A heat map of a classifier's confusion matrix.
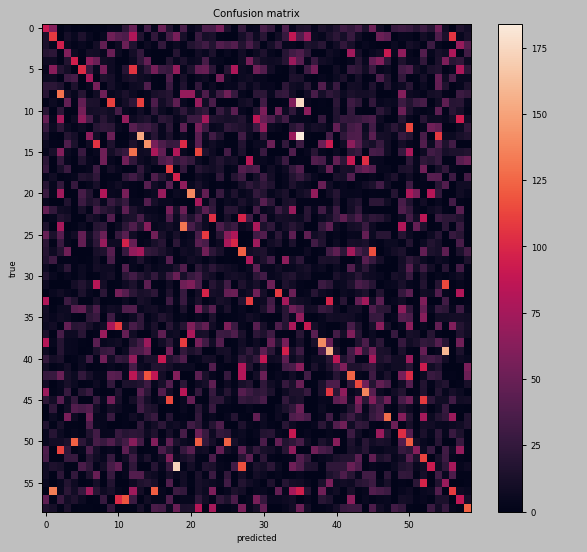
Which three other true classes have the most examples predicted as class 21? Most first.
50, 15, 58
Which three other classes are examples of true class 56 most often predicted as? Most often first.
1, 15, 35
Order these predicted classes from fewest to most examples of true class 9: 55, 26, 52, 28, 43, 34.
26, 28, 43, 52, 55, 34
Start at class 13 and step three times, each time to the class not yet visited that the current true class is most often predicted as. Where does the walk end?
17
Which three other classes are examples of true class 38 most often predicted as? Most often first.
19, 0, 14
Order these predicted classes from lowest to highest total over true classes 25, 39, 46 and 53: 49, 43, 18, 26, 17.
49, 17, 26, 43, 18
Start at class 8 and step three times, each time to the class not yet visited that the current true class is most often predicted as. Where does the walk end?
11
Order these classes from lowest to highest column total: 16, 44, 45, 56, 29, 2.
16, 56, 44, 29, 2, 45
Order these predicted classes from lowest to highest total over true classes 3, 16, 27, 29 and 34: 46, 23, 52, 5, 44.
46, 5, 23, 44, 52
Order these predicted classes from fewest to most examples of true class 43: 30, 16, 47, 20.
20, 16, 30, 47
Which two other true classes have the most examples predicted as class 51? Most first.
20, 24
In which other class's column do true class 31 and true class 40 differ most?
55
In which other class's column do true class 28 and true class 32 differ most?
22
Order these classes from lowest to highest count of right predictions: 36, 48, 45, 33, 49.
48, 45, 33, 36, 49
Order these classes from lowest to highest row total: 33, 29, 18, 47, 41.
29, 18, 41, 33, 47
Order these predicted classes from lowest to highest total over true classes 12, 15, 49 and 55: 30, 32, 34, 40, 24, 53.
32, 24, 40, 53, 30, 34
